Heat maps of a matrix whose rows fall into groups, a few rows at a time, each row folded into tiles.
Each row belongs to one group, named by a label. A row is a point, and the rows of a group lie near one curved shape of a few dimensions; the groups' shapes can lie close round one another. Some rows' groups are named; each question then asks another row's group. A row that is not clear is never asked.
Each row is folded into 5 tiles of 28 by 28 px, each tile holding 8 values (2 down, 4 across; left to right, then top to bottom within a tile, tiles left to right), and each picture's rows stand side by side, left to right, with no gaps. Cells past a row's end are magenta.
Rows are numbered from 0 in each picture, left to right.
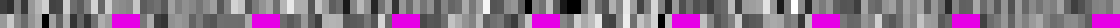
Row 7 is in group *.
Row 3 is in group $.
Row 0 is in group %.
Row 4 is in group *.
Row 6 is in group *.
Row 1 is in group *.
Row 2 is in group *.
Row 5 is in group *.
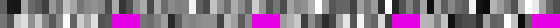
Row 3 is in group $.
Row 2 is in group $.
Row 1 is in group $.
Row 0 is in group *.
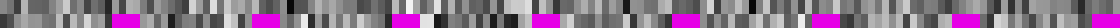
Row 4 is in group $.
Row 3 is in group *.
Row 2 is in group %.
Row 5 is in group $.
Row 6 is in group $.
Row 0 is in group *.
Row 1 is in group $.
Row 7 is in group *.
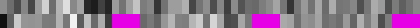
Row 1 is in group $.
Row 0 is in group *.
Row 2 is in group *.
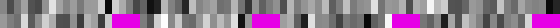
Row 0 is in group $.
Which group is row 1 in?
*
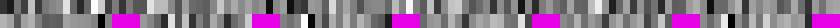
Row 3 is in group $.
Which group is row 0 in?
*
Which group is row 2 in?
%
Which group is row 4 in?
$
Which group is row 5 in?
%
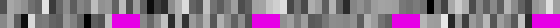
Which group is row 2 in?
$
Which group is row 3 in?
%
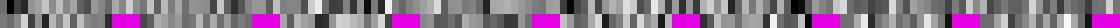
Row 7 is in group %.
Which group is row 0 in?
%
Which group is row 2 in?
$
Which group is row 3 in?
*
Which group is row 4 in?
*
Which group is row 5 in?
*
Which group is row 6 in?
%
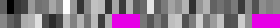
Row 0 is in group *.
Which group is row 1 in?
$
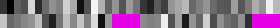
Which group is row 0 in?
*
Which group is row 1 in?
%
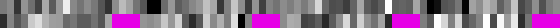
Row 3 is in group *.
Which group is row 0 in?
$
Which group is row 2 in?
$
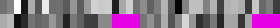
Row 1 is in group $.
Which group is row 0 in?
*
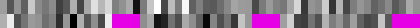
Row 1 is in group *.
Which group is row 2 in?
*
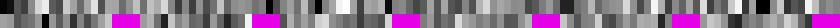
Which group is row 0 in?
%
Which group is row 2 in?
$
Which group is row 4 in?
*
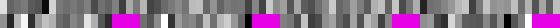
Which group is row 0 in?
%
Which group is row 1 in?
%
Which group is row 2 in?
$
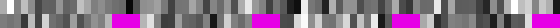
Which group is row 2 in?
*
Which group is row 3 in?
*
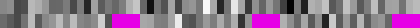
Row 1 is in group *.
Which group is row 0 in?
$
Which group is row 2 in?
%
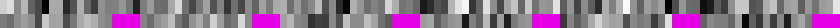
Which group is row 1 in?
$
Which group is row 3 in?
%
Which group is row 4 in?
$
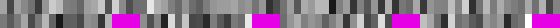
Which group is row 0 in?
$
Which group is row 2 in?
$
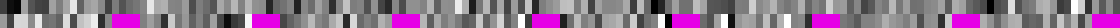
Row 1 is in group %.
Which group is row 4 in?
*
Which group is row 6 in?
$
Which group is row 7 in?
*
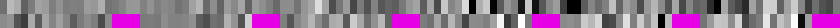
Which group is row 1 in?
$
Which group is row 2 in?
$
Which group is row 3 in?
$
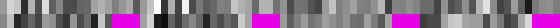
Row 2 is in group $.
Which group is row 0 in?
*
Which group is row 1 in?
*
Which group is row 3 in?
$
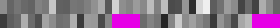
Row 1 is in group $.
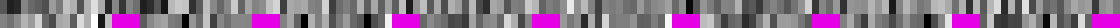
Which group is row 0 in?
*
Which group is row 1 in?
%
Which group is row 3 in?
$
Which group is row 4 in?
%
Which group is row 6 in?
%
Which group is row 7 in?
*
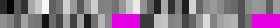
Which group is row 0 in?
%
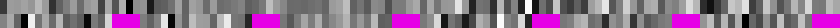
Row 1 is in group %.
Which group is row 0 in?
%
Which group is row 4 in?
%
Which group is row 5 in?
%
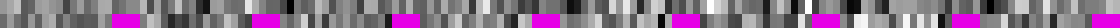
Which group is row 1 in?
$
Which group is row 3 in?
$
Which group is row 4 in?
*
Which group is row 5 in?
*
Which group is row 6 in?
*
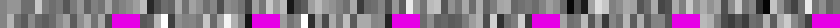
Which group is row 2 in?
%
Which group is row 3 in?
*
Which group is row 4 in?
%
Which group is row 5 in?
$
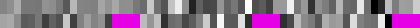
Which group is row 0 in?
$
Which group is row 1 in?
$
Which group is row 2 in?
*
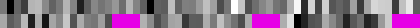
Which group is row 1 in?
*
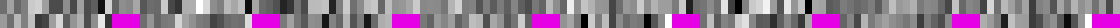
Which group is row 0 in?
$
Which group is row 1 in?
$
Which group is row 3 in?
$
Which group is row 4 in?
%
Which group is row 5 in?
$
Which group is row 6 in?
$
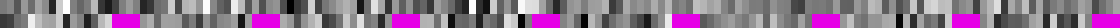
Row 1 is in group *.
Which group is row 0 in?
$
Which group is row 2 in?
*
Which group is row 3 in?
$
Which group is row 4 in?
%
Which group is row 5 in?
*
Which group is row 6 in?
*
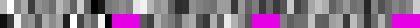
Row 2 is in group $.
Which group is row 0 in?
*
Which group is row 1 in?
%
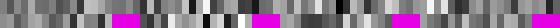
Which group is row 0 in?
*
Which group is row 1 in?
$
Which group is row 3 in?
%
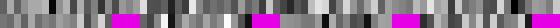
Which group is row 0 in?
$
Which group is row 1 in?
%
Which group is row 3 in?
*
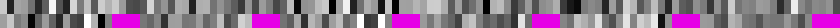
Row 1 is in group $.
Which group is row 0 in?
$
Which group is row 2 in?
$
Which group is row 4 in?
*
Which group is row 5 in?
*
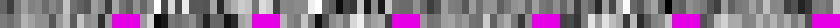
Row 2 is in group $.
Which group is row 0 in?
*
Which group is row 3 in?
*
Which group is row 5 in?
*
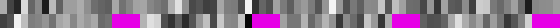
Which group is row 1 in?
$
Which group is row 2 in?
$
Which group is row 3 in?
$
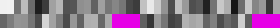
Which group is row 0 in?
%
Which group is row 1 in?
*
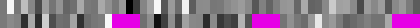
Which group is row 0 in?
%
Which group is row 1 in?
*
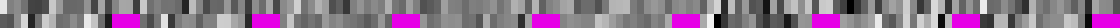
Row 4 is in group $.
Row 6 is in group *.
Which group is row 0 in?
%
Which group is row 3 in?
*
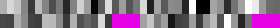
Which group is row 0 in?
*
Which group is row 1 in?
$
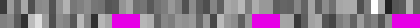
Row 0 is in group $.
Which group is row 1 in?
*
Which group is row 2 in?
*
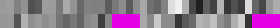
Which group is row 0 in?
$
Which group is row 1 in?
$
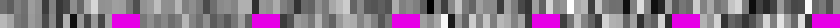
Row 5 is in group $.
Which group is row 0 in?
*
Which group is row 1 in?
*
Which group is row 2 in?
*
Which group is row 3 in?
%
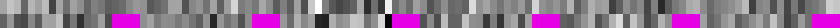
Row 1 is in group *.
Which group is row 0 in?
*
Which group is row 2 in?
$
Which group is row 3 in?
$
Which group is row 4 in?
$
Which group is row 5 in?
$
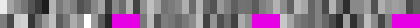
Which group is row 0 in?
%
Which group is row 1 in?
*
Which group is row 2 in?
$
